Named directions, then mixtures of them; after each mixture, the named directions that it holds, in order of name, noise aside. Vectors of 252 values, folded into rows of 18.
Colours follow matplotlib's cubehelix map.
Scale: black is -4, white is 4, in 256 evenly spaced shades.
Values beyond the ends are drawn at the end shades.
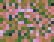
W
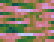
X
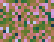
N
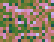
N, W, X.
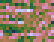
W, X.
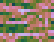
X.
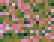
W, X.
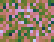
W.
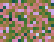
N, W.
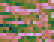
N, X.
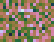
W.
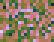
W.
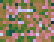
W, X.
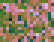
N, W, X.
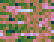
W, X.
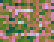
W, X.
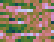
W, X.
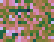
N, W, X.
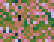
N.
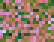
N, W, X.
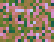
N, W, X.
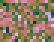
N.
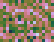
N, W, X.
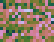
N, W, X.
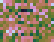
N, W, X.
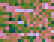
N, W, X.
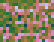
N, X.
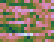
X.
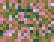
W.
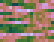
X.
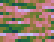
X.
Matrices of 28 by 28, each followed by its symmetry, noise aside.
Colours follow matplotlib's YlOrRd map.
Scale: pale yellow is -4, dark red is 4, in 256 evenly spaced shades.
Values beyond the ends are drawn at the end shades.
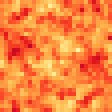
same after a half turn.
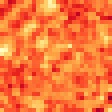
symmetric.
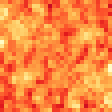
same after a half turn.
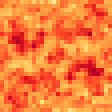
same after a half turn.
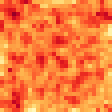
symmetric.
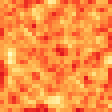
symmetric across the other diagonal.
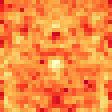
mirrored left to right.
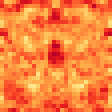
mirrored left to right.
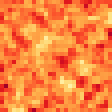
symmetric.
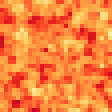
antisymmetric.
